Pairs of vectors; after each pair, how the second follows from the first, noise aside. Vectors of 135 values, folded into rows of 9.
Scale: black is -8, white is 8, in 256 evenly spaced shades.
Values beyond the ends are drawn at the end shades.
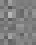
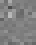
partly zeroed.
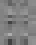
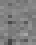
partly zeroed.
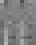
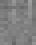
reversed, shrunk.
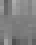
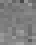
reversed, partly zeroed.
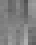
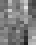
negated, scaled up.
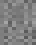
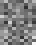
negated, scaled up.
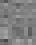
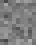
copied.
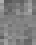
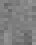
reversed, shrunk.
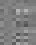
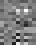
scaled up.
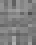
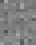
reversed, partly zeroed.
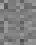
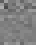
partly zeroed.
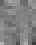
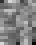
scaled up.
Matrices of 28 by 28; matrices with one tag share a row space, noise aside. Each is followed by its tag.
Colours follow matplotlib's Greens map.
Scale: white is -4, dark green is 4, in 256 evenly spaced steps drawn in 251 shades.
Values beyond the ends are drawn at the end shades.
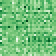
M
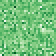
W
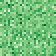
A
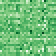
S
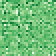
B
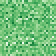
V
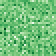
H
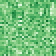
V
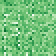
B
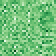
W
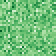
A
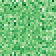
W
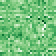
S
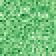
H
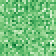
V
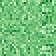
W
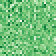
A
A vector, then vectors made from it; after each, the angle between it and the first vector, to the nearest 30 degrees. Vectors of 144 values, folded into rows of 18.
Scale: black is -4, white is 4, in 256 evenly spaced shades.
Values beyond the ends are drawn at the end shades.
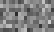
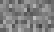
60 degrees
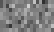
120 degrees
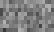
30 degrees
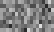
150 degrees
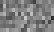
120 degrees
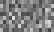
90 degrees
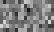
30 degrees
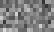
150 degrees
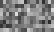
150 degrees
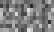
150 degrees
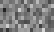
60 degrees
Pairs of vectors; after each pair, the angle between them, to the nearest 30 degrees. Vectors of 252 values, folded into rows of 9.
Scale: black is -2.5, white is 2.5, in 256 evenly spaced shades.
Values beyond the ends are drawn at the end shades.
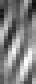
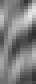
120 degrees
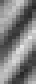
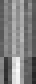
90 degrees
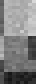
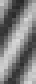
90 degrees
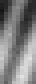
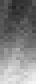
60 degrees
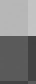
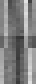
90 degrees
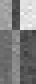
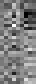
120 degrees
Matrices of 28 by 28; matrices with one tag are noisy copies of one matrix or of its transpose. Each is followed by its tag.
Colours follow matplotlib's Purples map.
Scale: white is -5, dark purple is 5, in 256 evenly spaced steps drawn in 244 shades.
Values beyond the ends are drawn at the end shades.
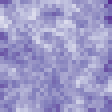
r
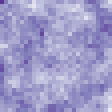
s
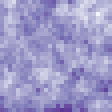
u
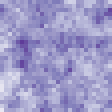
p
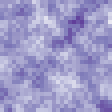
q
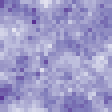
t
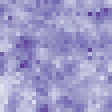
p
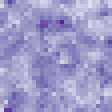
p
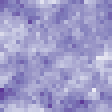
t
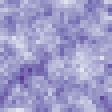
q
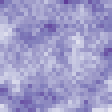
s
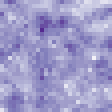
p
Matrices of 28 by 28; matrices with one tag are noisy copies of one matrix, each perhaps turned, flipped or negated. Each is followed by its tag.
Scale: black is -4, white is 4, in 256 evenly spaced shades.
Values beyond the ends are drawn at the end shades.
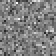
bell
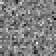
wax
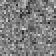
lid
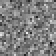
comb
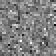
bell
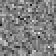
comb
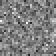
comb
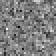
bell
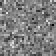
bell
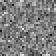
comb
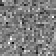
bell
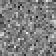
comb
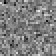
bell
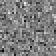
bell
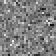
bell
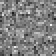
wax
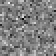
comb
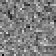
bell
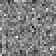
comb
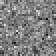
wax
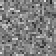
bell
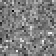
lid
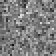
lid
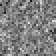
comb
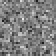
wax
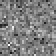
lid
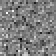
lid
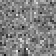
lid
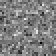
wax
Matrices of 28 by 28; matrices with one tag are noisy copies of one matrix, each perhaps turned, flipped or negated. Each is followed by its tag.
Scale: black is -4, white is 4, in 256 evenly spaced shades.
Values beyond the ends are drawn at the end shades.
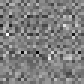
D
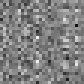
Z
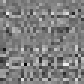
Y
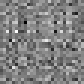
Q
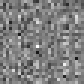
Z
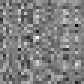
Z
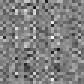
D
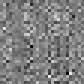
D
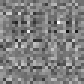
Q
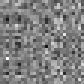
Z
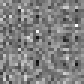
Z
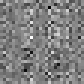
D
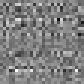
Y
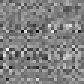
D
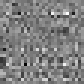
Y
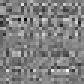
Y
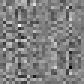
Y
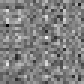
Z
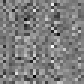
D
